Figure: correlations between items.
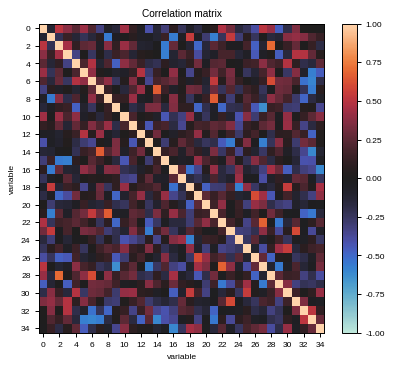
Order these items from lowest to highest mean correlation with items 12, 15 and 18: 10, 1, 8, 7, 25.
8, 10, 25, 1, 7
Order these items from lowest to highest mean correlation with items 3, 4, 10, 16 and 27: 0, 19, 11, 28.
19, 11, 28, 0
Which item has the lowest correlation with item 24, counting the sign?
18
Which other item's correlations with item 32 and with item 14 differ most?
33
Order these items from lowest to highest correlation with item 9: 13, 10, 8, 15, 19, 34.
19, 34, 15, 10, 8, 13
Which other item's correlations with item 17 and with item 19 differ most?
27
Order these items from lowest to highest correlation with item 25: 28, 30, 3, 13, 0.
0, 3, 28, 13, 30
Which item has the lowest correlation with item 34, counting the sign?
16
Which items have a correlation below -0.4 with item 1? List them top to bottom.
8, 16, 21
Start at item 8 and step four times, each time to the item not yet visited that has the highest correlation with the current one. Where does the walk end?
2
